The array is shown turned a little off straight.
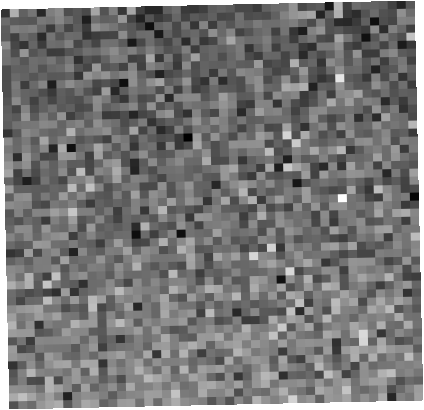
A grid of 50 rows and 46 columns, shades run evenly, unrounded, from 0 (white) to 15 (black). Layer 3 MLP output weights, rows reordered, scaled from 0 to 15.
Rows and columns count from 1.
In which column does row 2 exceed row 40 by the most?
36
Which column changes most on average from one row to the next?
42
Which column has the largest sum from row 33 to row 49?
11
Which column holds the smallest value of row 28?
16
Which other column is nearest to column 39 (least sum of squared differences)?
25
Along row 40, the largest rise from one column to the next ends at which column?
4
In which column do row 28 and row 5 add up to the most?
15
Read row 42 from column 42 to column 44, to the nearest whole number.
12 9 7
